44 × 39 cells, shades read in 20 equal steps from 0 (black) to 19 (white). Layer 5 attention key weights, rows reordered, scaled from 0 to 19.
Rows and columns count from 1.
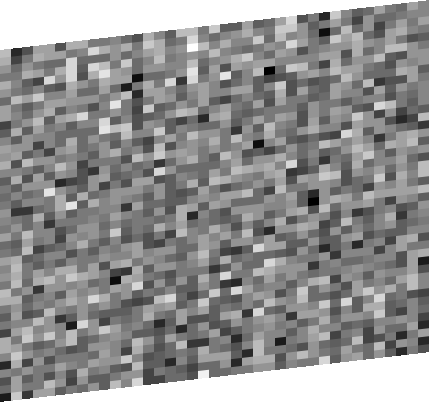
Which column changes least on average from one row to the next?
38
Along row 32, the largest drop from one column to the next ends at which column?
14
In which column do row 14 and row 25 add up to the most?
33
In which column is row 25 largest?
11
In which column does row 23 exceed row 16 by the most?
24
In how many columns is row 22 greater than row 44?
21
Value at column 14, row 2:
15
